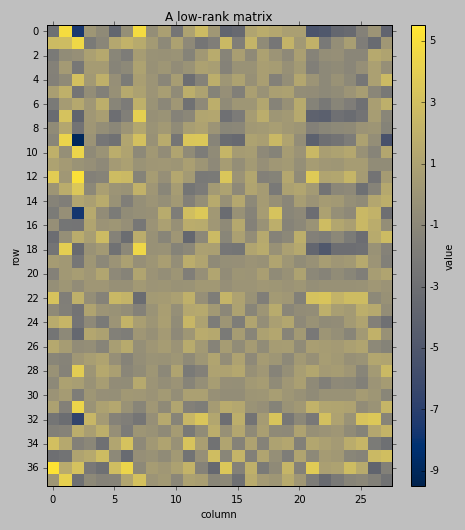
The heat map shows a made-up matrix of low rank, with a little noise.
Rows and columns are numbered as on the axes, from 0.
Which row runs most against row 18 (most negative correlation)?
22
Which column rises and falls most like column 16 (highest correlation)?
19
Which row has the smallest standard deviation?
21
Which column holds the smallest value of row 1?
26
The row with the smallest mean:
0
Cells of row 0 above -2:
17
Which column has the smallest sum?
2
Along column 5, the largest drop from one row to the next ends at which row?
37
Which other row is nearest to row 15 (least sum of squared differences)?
32
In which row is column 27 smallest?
9
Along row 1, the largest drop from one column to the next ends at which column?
3
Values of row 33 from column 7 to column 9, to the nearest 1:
0 0 -1
